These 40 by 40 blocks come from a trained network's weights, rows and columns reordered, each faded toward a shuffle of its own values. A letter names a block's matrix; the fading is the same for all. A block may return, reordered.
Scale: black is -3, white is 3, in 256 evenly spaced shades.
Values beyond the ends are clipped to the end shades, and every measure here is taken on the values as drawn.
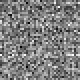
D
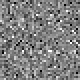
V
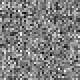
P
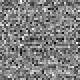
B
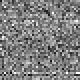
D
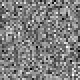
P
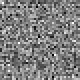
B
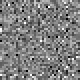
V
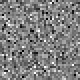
V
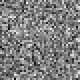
P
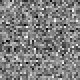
B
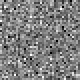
V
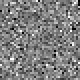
V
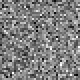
P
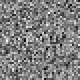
P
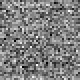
B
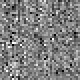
V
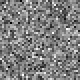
P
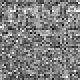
D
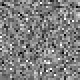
V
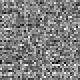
D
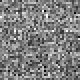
D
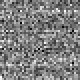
D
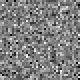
V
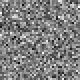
P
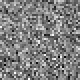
P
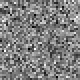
P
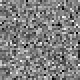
V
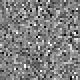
V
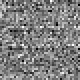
B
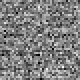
B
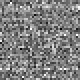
D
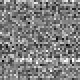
D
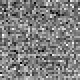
B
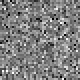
V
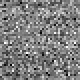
B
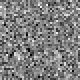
P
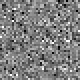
V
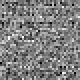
B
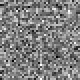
P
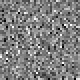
V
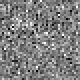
V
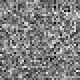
D
